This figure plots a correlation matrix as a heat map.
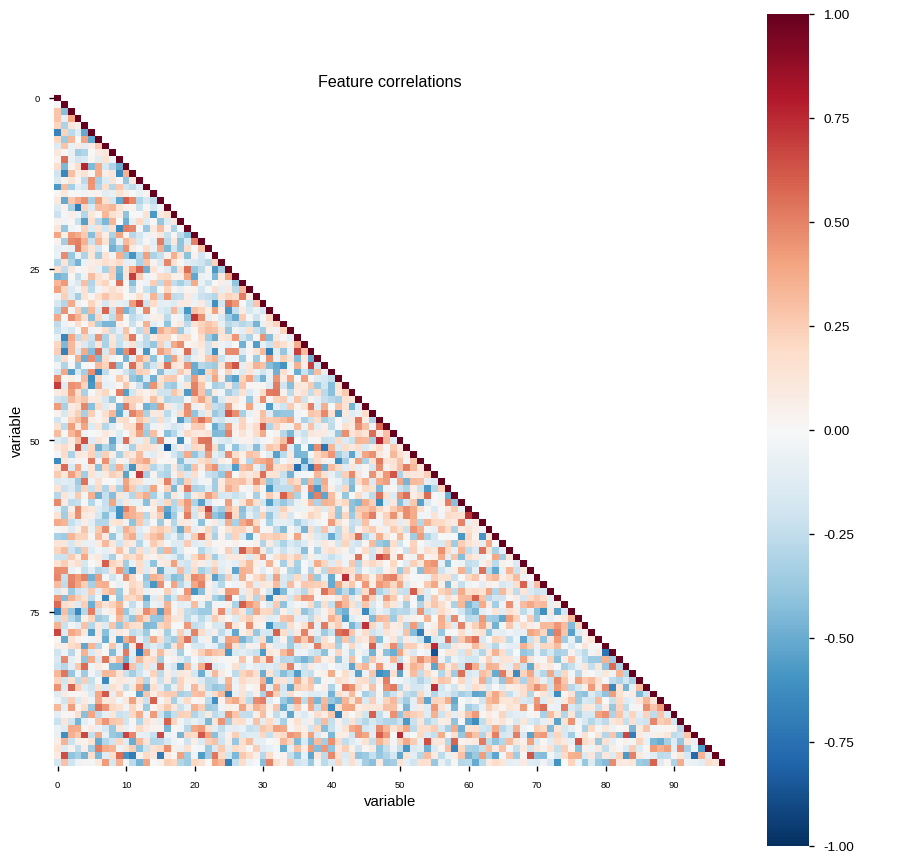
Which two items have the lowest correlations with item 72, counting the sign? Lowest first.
32, 20
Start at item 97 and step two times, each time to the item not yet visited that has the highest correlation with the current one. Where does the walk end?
7
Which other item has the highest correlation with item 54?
94
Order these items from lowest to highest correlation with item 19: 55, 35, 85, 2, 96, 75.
96, 75, 55, 2, 85, 35
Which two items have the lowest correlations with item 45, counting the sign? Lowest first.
75, 31
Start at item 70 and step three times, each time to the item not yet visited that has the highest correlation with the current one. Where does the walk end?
78
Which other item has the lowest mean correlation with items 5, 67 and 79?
41
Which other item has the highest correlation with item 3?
51
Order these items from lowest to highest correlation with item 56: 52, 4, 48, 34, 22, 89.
22, 89, 34, 52, 48, 4
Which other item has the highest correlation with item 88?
14
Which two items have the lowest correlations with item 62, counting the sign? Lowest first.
64, 87
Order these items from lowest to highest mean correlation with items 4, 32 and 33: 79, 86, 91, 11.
91, 11, 79, 86
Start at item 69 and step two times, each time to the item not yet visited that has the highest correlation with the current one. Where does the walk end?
1
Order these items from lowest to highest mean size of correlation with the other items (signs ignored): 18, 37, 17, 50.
17, 18, 50, 37
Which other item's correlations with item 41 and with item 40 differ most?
5
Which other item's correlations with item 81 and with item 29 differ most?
55
